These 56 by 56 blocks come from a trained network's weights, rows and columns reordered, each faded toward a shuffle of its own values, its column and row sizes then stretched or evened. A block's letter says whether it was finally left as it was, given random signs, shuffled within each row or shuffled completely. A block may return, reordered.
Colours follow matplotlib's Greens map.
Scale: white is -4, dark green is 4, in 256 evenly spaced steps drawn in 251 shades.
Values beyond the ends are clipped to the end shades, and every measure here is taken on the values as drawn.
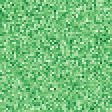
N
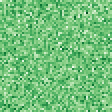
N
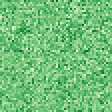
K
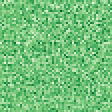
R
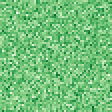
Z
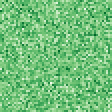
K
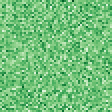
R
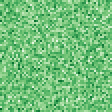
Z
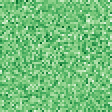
K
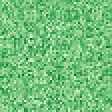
R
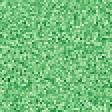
N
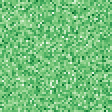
Z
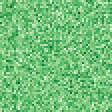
Z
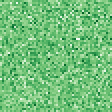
K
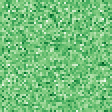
K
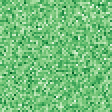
Z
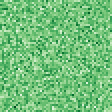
N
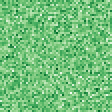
Z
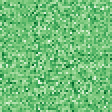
K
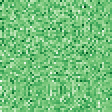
R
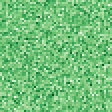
Z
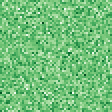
N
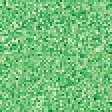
K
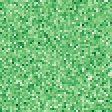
Z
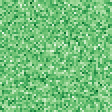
Z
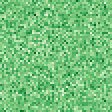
K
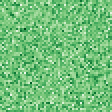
N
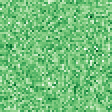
R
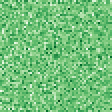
K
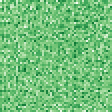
R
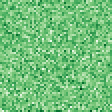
N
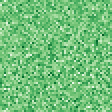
N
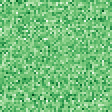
N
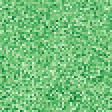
N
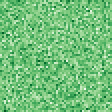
Z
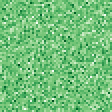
Z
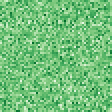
N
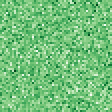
Z
